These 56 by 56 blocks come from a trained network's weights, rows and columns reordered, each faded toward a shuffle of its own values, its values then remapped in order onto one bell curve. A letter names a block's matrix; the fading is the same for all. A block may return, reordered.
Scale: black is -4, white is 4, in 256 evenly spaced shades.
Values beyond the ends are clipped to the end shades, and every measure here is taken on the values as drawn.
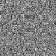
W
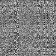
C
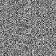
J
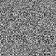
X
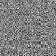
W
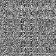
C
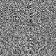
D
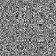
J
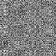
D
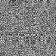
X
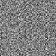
J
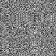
D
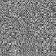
J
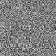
X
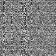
C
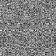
X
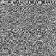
W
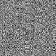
X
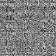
C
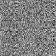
D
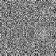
D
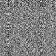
D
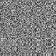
D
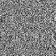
W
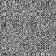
D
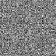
D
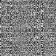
C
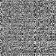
C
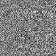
X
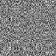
X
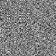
X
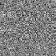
W
